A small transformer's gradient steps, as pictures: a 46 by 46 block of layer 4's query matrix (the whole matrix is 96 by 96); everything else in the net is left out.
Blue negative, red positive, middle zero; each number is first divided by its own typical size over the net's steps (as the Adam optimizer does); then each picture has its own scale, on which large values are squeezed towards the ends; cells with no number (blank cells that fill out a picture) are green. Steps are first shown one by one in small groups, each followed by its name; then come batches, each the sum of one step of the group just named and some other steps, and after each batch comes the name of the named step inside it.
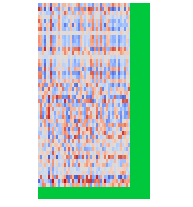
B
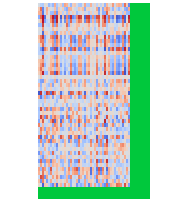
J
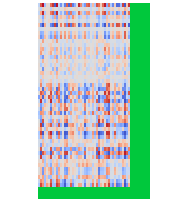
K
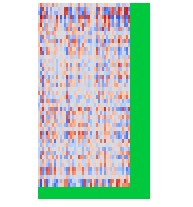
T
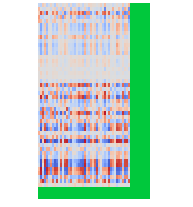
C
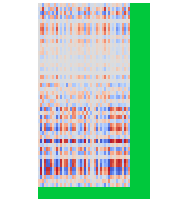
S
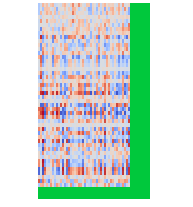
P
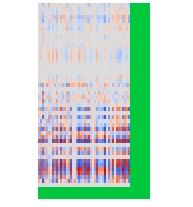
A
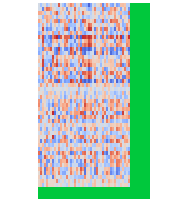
C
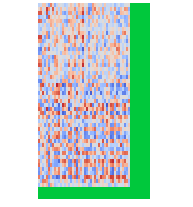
P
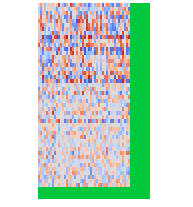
T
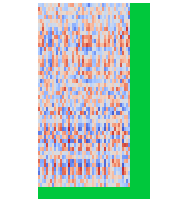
A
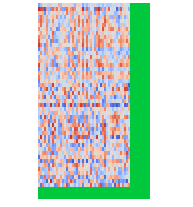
T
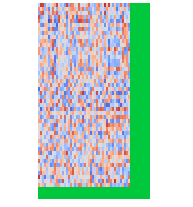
K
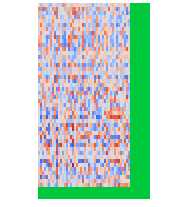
S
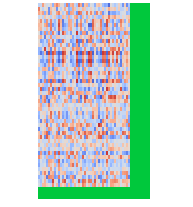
B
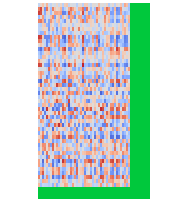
J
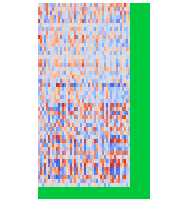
S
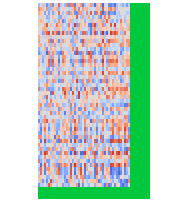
S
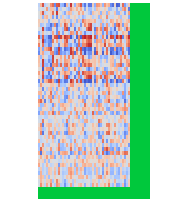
K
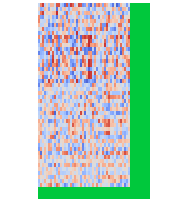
K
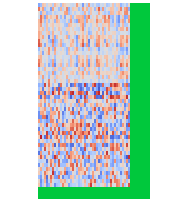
T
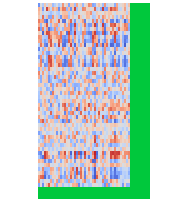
J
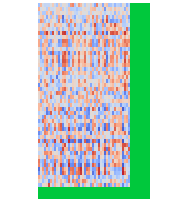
A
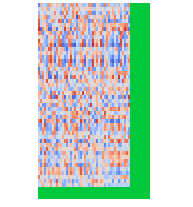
C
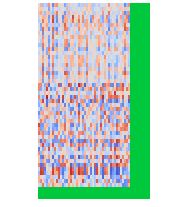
C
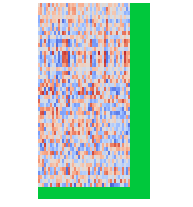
P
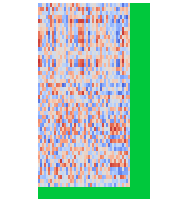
S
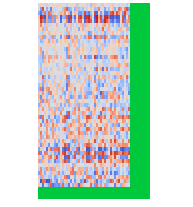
T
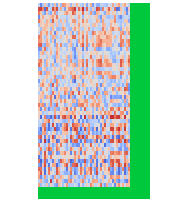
S
